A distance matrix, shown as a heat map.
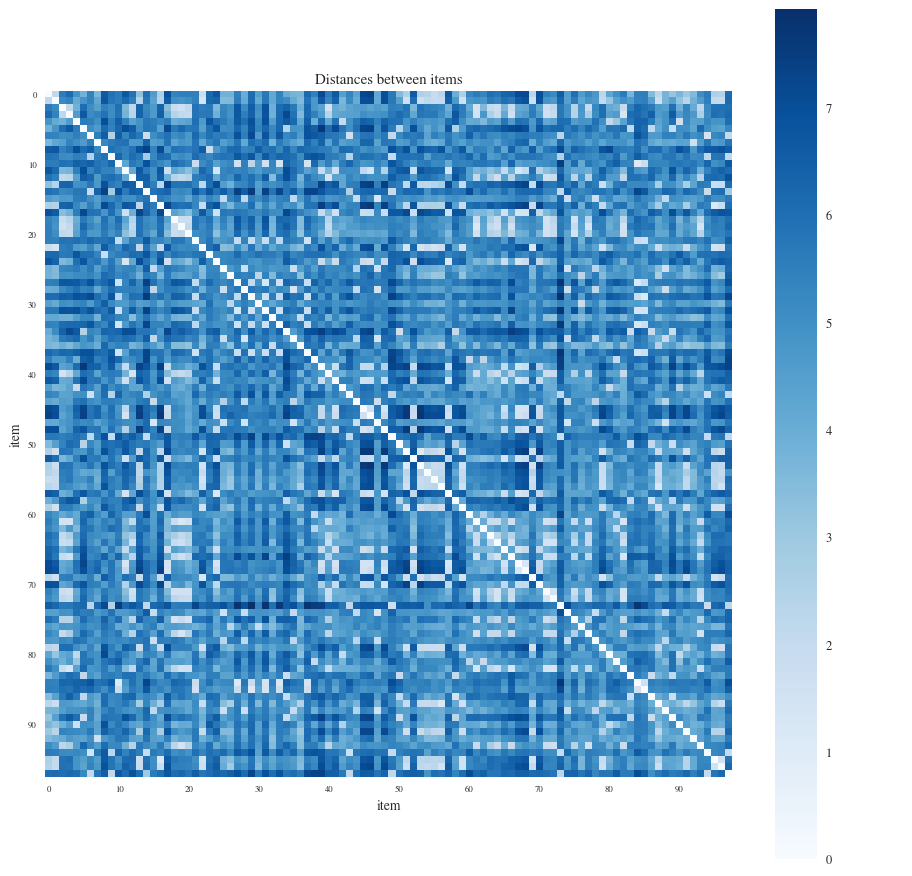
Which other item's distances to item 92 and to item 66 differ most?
7
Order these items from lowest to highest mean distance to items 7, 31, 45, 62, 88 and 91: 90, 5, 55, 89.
55, 90, 89, 5
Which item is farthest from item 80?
8
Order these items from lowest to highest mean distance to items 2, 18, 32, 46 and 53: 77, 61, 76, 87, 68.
61, 77, 87, 76, 68
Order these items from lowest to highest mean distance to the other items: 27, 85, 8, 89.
85, 89, 27, 8
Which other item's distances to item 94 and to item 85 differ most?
29
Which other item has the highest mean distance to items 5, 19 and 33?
73
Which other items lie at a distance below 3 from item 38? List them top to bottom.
60, 62, 81
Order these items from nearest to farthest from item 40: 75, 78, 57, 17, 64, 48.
64, 75, 17, 57, 48, 78
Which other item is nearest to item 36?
32
